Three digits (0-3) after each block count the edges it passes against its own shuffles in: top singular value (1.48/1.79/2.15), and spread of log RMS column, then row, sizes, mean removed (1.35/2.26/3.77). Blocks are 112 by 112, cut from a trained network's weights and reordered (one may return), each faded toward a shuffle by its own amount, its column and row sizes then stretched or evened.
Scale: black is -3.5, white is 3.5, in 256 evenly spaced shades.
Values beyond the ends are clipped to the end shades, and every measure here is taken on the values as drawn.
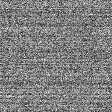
2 1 0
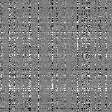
3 3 2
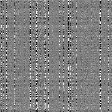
3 3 0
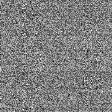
0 2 0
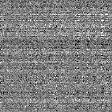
3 2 2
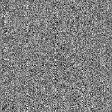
1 2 1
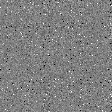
0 1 1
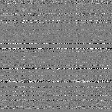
2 1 3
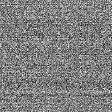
1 2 1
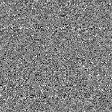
2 0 2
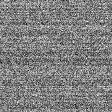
2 1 0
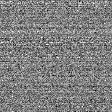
2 1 2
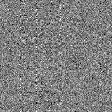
2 1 0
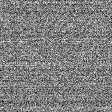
1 0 1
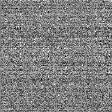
2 2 1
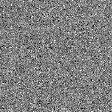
0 1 1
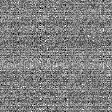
3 2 0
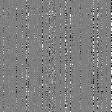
2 3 1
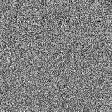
1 0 1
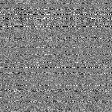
1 0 3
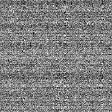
3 2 0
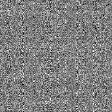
0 3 0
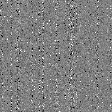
0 2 0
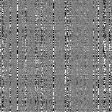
3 3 0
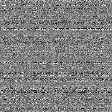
2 1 3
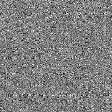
2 0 2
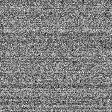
2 1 0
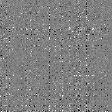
1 2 2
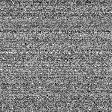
2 0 2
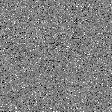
1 0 1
